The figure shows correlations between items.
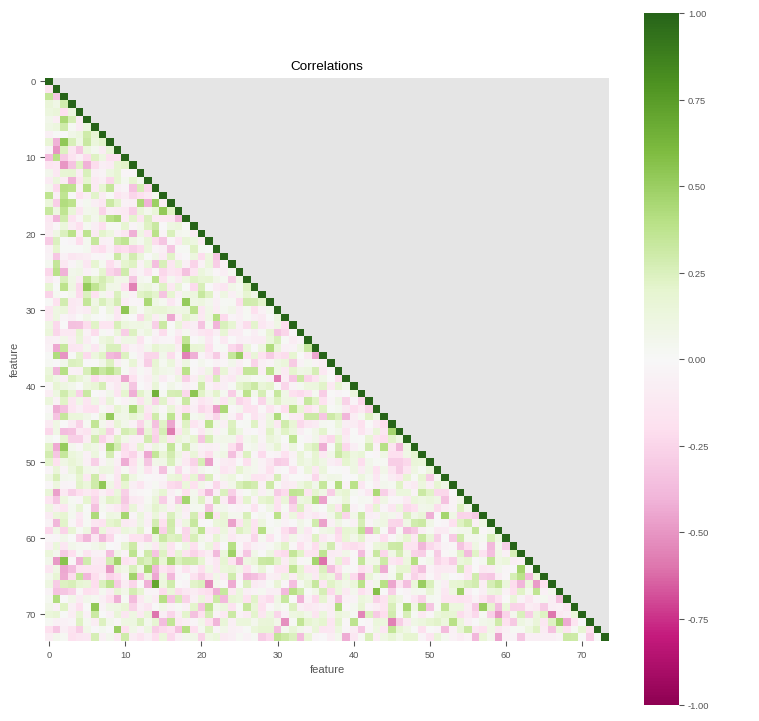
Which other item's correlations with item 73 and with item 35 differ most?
29
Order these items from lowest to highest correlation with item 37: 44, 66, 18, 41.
41, 18, 66, 44
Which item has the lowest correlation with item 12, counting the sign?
46
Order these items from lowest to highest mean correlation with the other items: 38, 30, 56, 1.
1, 56, 30, 38
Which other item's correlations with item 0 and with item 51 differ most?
15
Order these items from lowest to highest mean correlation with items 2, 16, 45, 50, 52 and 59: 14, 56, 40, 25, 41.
25, 56, 40, 41, 14
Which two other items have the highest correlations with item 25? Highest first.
36, 1
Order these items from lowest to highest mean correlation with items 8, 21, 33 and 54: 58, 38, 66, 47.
66, 47, 58, 38
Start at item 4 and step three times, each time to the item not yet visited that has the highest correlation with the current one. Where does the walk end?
43
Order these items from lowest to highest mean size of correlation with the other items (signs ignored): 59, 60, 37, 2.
37, 60, 59, 2
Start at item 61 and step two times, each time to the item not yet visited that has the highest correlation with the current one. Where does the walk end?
62
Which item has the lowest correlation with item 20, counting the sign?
11
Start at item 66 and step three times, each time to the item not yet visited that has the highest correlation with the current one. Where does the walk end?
19
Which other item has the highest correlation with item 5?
27
